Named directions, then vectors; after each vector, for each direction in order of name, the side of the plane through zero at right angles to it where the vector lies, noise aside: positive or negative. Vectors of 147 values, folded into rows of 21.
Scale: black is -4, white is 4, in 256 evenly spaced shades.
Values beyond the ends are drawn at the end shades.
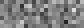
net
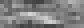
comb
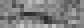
negative, positive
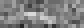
positive, negative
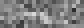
positive, negative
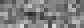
negative, positive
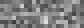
positive, negative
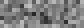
negative, positive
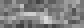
positive, negative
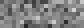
positive, positive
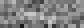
positive, negative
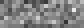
positive, positive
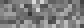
negative, negative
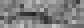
negative, positive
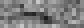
negative, positive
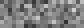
positive, positive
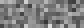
negative, negative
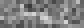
positive, negative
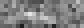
positive, negative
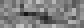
negative, positive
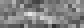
positive, negative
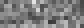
negative, negative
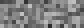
positive, positive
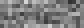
negative, negative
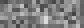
positive, negative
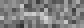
positive, negative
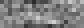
positive, positive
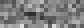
negative, positive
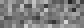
negative, negative
